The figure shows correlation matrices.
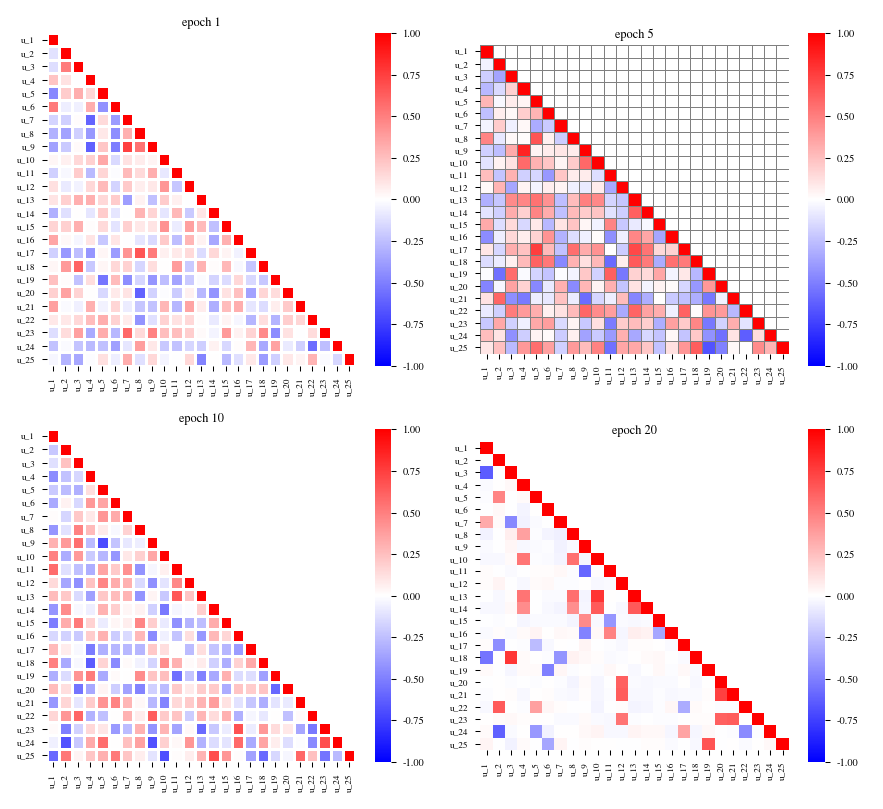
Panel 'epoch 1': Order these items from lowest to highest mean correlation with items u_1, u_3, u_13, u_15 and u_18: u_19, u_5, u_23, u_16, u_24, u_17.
u_24, u_17, u_19, u_5, u_16, u_23
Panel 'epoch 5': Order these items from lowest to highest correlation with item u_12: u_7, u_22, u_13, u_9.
u_22, u_13, u_9, u_7
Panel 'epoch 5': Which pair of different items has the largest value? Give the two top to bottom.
u_4, u_9
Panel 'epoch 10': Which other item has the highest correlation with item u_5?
u_24
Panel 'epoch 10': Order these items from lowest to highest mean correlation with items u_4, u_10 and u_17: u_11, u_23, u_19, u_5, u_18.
u_5, u_11, u_18, u_23, u_19
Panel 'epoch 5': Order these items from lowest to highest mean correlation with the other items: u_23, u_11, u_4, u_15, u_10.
u_11, u_15, u_23, u_4, u_10
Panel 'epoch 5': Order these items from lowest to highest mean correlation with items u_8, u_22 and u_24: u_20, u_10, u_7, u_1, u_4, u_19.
u_20, u_7, u_19, u_4, u_10, u_1
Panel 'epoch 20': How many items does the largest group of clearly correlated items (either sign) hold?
5
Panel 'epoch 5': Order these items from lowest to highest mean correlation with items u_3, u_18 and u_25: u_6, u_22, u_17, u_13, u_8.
u_22, u_8, u_6, u_17, u_13
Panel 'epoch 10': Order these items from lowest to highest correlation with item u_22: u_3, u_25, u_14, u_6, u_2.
u_6, u_14, u_25, u_2, u_3
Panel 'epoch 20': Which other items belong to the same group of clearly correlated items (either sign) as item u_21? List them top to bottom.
u_12, u_20, u_23
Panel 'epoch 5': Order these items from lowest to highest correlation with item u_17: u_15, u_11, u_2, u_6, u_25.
u_2, u_11, u_15, u_6, u_25
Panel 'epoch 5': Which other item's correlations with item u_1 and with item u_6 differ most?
u_16
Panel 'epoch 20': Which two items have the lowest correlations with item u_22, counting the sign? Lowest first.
u_24, u_17
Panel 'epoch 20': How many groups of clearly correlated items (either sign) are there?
6
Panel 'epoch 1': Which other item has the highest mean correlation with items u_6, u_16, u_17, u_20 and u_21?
u_1
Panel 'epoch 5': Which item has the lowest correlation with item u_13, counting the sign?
u_21
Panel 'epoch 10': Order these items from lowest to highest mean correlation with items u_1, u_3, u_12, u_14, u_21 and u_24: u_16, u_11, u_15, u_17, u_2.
u_17, u_2, u_15, u_16, u_11
